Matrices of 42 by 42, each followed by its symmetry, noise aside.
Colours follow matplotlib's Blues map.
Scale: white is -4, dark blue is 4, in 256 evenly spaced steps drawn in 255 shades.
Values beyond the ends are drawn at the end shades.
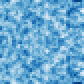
mirrored top to bottom.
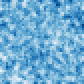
antisymmetric.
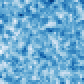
antisymmetric.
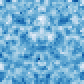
mirrored left to right.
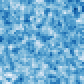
antisymmetric.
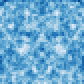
mirrored left to right.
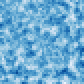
antisymmetric.
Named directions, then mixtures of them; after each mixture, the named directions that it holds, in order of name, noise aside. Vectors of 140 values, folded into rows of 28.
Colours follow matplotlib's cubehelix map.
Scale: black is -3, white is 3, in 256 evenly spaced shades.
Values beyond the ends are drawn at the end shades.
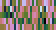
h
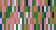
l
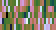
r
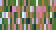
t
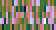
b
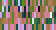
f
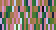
l.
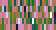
f, t.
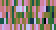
b.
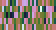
f, h, r.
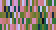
h, l.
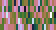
f, t.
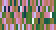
f, h.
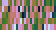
f, l, r.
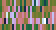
b, h.
